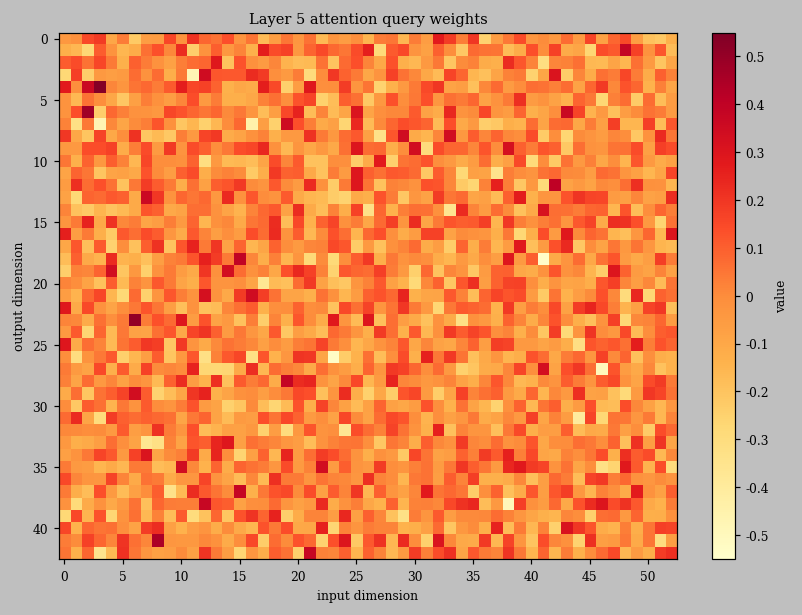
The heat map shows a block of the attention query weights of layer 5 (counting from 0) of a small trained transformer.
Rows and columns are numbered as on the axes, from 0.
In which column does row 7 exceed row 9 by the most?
19
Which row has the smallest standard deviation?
36
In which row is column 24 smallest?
32
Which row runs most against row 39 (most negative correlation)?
7
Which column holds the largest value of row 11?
25
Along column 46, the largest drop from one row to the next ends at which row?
27
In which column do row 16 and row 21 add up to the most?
16
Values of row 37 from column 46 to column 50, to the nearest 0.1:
0 0 -0.1 0.3 0
